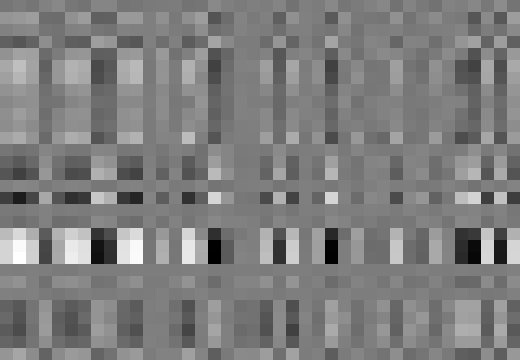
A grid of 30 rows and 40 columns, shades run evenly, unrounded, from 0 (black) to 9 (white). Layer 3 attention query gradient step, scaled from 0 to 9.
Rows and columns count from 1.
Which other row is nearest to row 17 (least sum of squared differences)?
15
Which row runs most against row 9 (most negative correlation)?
13
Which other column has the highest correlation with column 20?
19
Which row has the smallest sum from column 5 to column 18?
17
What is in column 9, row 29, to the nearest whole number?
5
